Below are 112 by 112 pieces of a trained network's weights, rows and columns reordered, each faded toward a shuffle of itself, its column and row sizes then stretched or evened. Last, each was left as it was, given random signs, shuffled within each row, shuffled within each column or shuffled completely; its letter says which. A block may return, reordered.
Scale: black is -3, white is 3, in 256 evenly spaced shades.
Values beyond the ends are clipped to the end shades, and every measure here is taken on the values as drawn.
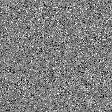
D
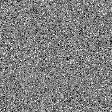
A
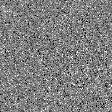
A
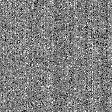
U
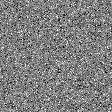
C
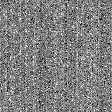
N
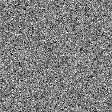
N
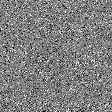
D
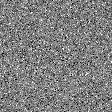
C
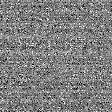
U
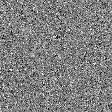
N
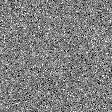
C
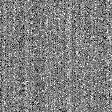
N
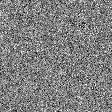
C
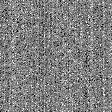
N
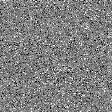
A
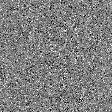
N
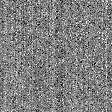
N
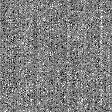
U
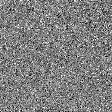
D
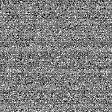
U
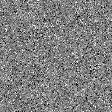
N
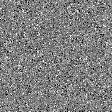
D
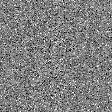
N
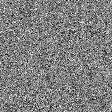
D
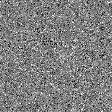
A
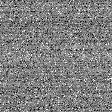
D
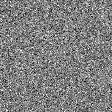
N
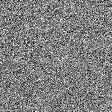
D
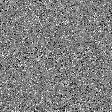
D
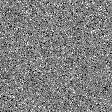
C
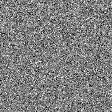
D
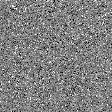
A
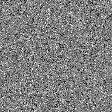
N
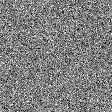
C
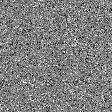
D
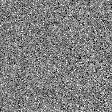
N
